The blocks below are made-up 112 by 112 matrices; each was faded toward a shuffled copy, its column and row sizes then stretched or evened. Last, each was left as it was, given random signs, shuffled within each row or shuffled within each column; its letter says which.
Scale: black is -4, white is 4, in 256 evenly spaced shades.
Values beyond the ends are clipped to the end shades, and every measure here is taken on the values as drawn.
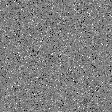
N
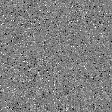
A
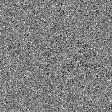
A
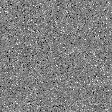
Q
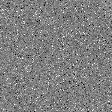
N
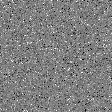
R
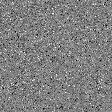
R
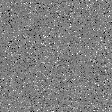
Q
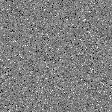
N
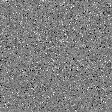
R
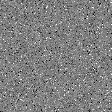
N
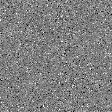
Q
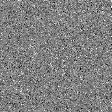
Q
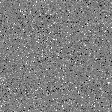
R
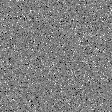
R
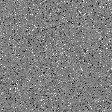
N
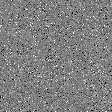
R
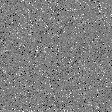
Q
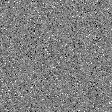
N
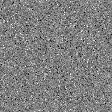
A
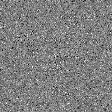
A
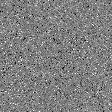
R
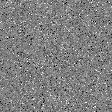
N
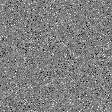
N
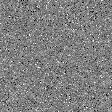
R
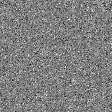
Q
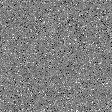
R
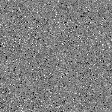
Q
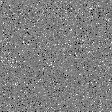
A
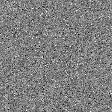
Q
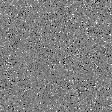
Q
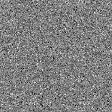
A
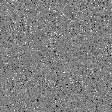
Q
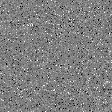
A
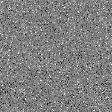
A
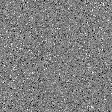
N
